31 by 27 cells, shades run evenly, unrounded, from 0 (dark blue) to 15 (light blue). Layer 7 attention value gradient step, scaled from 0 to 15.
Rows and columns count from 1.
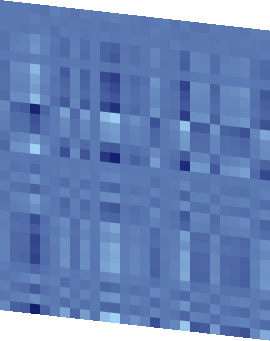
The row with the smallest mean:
15
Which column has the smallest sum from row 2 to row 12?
12
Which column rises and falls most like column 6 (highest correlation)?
17
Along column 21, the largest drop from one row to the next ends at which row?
11
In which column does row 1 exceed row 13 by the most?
4
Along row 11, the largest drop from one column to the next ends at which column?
20
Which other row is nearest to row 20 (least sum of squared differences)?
14
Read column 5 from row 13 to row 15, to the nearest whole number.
7 8 9
